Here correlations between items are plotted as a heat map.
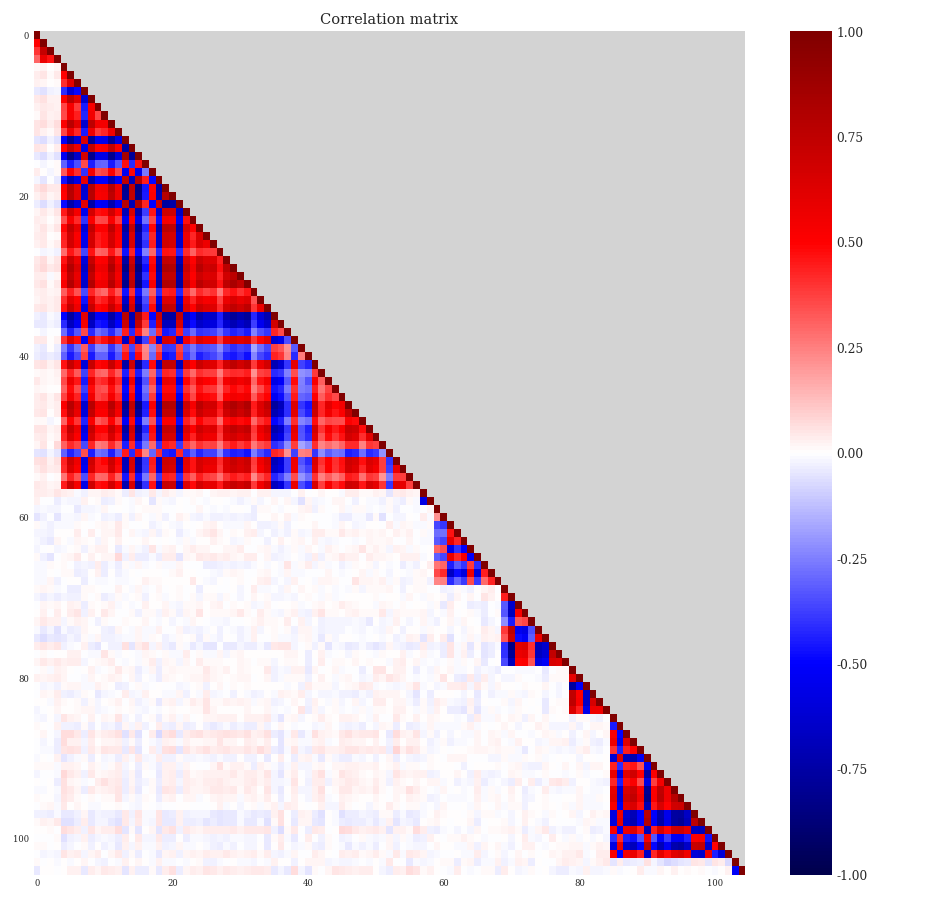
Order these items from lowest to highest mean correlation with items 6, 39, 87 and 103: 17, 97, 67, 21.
97, 21, 67, 17
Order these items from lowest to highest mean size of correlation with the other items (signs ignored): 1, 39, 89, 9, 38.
1, 89, 39, 9, 38
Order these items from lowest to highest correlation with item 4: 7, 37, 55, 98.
7, 37, 98, 55
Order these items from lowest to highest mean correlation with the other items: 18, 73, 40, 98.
18, 40, 98, 73
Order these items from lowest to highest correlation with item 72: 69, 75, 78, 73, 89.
75, 69, 89, 73, 78
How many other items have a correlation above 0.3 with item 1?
3
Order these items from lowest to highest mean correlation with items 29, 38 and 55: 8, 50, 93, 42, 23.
93, 42, 23, 50, 8
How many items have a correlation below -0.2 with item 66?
4
